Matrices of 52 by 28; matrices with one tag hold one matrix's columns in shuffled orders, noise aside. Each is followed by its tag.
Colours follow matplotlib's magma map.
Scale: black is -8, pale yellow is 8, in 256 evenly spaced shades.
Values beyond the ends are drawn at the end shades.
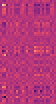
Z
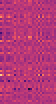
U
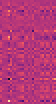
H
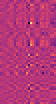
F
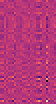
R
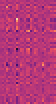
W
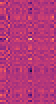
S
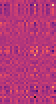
Z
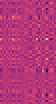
S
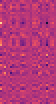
F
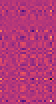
H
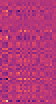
H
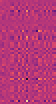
H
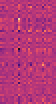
W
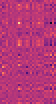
F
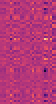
S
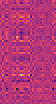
U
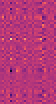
S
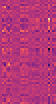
W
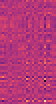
R
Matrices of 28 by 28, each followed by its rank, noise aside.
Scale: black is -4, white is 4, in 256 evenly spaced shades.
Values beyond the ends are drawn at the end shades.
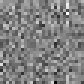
seven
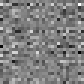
four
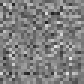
five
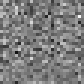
five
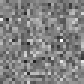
seven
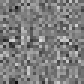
five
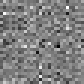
four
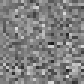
six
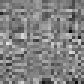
five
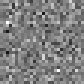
seven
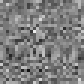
six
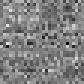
four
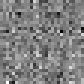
five
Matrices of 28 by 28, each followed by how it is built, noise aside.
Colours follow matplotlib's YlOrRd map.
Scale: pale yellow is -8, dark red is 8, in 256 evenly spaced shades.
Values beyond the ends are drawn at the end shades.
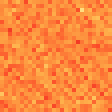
Toeplitz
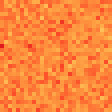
noise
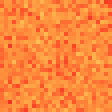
noise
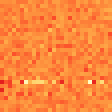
uneven rows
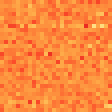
uneven rows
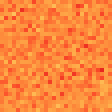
noise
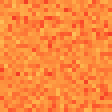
noise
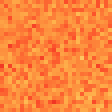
noise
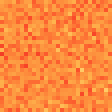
blocks
